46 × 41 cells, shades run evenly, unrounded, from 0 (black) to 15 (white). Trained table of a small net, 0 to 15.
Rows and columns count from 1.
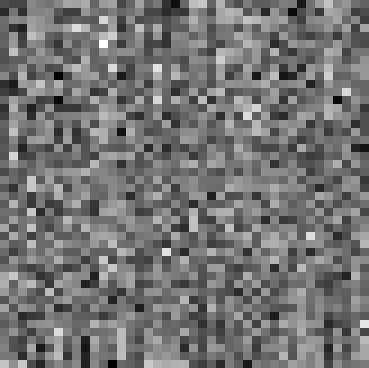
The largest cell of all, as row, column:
6, 12
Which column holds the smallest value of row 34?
31
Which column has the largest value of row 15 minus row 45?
37
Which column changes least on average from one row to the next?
23
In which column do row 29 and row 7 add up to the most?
26
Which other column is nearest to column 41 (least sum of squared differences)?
36
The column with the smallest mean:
3
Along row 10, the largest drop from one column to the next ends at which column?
32
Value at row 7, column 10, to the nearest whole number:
8
